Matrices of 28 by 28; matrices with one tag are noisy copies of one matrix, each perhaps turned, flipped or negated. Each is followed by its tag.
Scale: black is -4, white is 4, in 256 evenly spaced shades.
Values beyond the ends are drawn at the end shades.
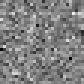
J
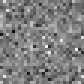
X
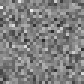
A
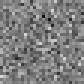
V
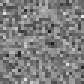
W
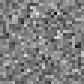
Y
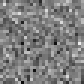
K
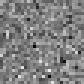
Y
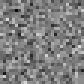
J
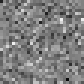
Y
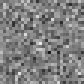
V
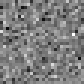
W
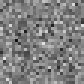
V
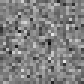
V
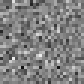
J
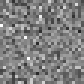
J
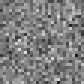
V
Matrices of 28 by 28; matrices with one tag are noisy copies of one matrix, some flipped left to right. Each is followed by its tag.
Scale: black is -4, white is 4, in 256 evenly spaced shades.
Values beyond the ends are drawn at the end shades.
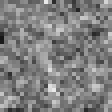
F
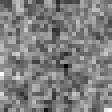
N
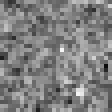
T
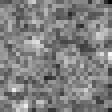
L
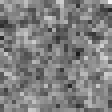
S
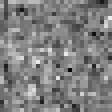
T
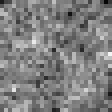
L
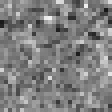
S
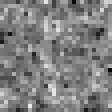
F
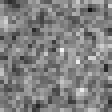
T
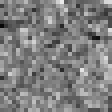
S
